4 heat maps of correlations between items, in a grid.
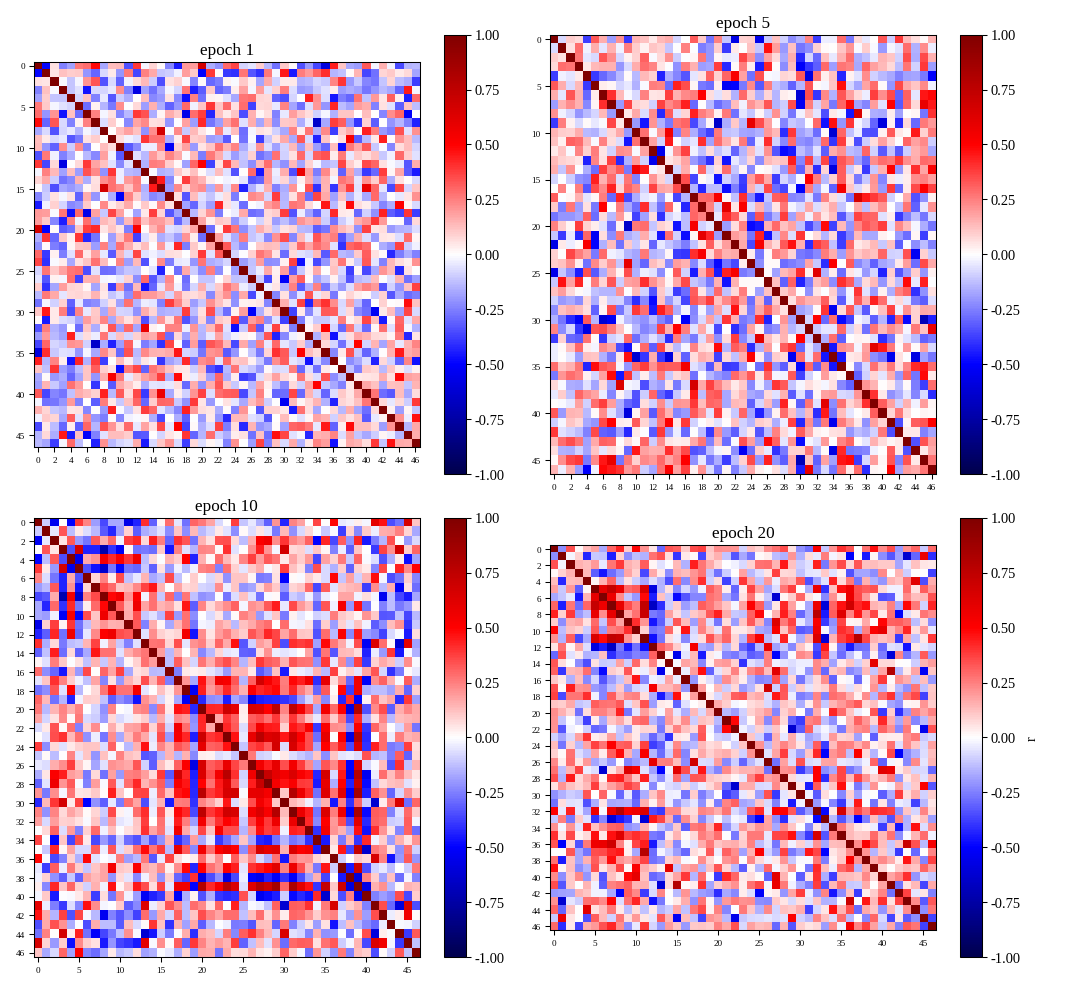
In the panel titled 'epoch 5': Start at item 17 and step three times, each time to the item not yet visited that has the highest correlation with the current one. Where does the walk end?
46
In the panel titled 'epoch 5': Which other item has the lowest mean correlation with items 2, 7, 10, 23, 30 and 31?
38
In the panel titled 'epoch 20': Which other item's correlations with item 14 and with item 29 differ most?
22
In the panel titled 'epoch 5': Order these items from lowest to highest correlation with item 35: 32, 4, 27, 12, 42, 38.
4, 32, 27, 38, 42, 12
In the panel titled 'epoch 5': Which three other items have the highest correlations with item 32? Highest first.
25, 30, 22
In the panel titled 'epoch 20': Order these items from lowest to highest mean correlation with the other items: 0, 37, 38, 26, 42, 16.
42, 16, 26, 37, 38, 0
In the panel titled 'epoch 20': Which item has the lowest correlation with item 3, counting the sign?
6
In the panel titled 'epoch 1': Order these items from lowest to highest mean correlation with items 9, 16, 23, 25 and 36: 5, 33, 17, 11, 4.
33, 4, 17, 11, 5
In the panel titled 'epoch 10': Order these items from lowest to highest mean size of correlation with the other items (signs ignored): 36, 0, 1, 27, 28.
1, 36, 0, 28, 27
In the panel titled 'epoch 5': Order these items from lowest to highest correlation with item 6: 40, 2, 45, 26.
26, 40, 2, 45
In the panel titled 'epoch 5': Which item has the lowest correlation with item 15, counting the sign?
20
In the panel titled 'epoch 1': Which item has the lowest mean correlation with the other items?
3
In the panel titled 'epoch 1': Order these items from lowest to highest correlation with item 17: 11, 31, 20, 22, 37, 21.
21, 20, 37, 11, 31, 22
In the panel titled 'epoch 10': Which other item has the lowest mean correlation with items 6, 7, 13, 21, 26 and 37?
40
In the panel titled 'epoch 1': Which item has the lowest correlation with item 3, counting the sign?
12
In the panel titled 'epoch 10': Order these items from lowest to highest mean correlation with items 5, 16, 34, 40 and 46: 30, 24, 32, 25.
32, 24, 30, 25
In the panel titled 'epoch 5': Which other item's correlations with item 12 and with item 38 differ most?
28
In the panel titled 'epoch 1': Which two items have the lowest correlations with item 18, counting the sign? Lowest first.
6, 4
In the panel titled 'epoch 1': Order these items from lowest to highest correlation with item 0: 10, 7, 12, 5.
10, 5, 12, 7
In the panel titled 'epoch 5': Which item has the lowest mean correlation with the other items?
30
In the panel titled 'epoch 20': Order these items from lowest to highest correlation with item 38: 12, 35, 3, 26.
12, 3, 26, 35
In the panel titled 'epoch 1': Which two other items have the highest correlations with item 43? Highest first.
46, 4
